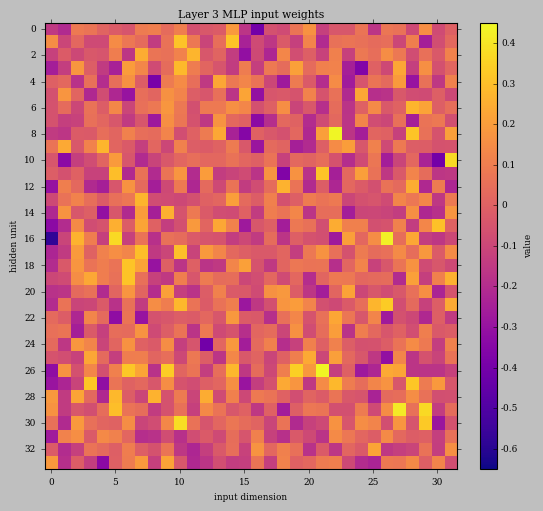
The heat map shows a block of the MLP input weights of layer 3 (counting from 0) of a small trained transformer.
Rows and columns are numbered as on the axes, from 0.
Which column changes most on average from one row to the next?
29
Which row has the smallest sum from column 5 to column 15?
31
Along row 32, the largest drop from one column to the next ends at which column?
26
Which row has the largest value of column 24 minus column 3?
5
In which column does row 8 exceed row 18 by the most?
22
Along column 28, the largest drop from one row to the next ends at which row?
7
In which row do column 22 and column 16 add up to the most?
8
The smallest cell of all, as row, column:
16, 0
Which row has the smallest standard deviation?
13
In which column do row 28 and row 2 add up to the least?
15
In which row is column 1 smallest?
10
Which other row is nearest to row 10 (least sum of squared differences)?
32
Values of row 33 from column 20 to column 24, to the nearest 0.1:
0 0.1 0.1 -0.1 -0.2
